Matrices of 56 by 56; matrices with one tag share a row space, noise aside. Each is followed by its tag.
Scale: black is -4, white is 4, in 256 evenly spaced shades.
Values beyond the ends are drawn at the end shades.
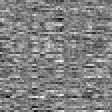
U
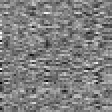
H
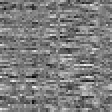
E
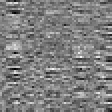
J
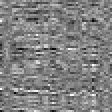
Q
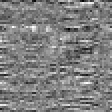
E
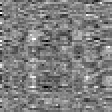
H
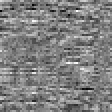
E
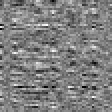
Q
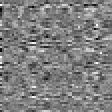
H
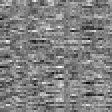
U
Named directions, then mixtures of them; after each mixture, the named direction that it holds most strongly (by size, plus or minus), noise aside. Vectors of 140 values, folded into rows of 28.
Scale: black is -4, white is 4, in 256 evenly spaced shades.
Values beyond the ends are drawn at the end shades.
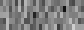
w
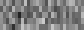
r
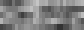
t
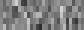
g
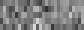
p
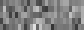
p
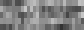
t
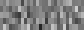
r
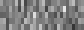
w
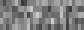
g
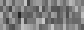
r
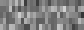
w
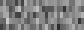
w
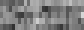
t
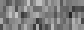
p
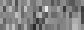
p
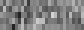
r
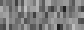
w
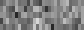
p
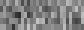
r
